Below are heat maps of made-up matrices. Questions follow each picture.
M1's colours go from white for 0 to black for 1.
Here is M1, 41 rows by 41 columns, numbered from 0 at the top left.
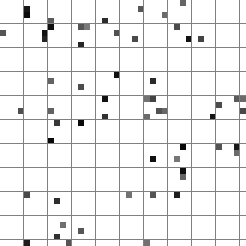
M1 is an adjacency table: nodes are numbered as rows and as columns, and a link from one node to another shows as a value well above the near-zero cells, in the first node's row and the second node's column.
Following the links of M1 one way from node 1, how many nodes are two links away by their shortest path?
4
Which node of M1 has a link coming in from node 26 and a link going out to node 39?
node 25
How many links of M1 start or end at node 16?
5
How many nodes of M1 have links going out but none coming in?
12
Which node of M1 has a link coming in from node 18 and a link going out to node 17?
node 3
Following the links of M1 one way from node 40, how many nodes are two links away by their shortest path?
7
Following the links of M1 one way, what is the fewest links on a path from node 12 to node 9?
4
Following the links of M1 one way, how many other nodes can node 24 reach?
4
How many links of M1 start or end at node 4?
8
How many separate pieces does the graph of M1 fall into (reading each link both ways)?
4
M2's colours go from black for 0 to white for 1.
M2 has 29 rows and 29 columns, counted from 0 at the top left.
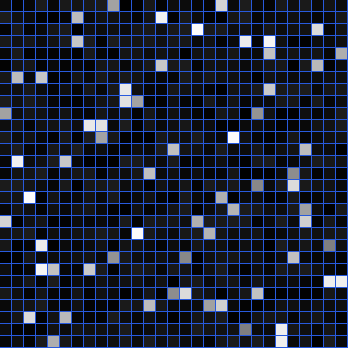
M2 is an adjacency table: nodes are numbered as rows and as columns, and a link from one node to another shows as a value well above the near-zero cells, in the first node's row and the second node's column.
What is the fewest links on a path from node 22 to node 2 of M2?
7
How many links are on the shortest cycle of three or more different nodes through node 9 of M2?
8
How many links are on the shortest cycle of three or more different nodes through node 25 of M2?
8
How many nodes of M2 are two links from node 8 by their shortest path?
2
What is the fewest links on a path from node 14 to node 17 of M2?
3
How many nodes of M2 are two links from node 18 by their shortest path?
4
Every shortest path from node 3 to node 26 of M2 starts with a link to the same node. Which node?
node 6
